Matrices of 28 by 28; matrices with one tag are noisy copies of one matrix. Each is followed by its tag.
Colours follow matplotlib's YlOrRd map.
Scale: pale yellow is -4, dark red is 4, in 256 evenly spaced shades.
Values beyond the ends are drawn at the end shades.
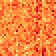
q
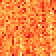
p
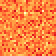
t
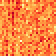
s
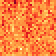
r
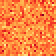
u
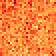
r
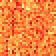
s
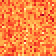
u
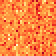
q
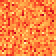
u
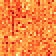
s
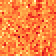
q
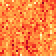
p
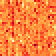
s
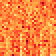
p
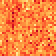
s
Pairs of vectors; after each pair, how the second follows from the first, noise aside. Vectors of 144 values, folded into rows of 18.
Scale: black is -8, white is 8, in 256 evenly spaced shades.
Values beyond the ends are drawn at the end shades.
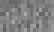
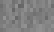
reversed, negated, shrunk.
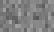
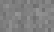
reversed, negated, shrunk.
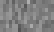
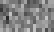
wrapped around, scaled up.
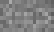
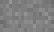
shrunk.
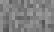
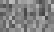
wrapped around, scaled up.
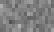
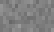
shrunk.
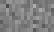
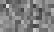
negated, scaled up.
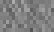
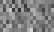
negated, scaled up.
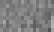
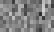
wrapped around, scaled up.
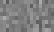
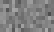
reversed, negated.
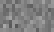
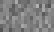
reversed, negated.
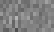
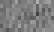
reversed, negated.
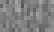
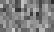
negated, scaled up.
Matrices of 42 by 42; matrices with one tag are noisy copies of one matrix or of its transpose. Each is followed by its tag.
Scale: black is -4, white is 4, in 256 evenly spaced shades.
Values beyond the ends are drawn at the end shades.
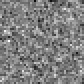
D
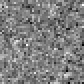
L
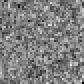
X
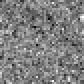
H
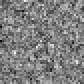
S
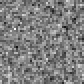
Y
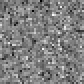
S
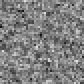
S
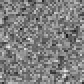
X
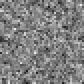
Y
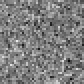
L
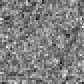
X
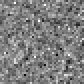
L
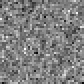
X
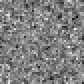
Y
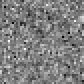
H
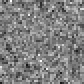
Y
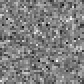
D
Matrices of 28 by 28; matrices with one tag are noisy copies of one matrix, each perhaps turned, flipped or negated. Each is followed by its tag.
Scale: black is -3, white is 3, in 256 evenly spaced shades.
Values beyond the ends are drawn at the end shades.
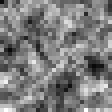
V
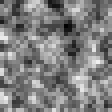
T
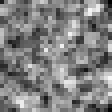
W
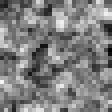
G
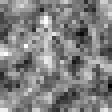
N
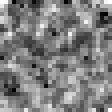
W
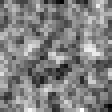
G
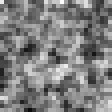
G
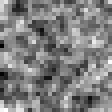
W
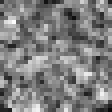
W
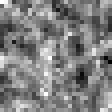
N
